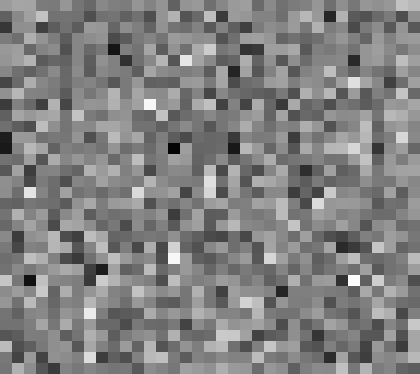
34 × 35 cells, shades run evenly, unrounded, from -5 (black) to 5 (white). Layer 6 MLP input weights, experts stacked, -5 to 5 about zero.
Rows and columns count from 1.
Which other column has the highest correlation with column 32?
1
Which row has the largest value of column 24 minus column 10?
5
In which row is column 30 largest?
26
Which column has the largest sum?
35
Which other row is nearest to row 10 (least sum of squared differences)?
17
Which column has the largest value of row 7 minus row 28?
28
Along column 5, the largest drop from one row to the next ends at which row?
34
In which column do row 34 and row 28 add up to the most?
21
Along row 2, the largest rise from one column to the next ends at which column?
29
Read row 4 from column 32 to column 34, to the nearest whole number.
1 0 1
